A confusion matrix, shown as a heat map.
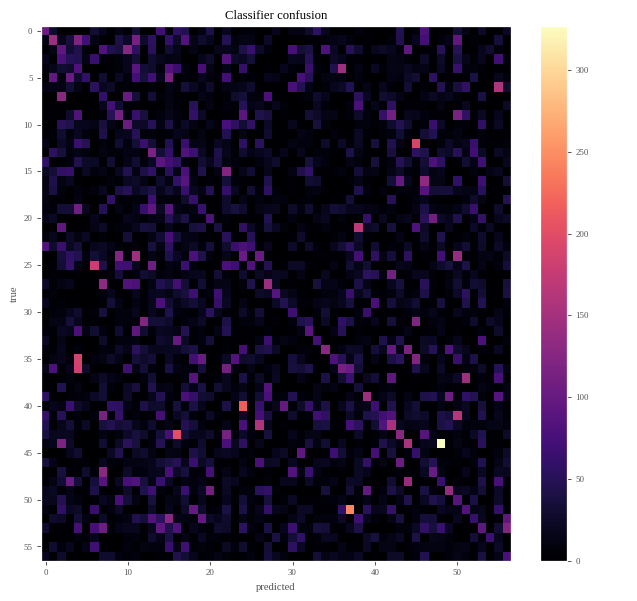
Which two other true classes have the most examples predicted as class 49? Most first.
39, 34
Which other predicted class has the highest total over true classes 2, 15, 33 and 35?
4
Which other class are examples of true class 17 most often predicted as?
46
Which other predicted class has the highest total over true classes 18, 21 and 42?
38
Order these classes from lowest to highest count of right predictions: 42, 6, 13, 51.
6, 51, 13, 42
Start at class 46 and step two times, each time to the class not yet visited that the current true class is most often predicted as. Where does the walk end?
16
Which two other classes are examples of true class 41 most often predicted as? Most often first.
50, 7
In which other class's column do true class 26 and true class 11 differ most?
42
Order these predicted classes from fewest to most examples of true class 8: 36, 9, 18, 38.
36, 9, 18, 38
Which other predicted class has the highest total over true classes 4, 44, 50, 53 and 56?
48
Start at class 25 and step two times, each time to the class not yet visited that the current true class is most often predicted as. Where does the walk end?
55
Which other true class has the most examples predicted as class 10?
2
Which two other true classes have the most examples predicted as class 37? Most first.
51, 36
